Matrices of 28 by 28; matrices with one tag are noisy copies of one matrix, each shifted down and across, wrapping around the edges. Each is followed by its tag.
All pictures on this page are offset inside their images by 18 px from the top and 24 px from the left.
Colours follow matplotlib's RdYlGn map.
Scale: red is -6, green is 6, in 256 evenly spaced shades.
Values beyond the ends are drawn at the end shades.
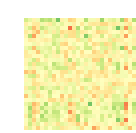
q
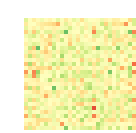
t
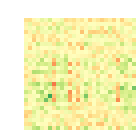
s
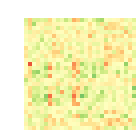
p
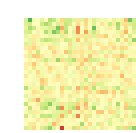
s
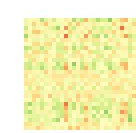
q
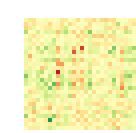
s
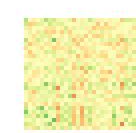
s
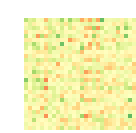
t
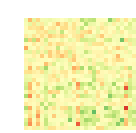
s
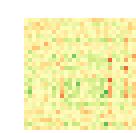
s
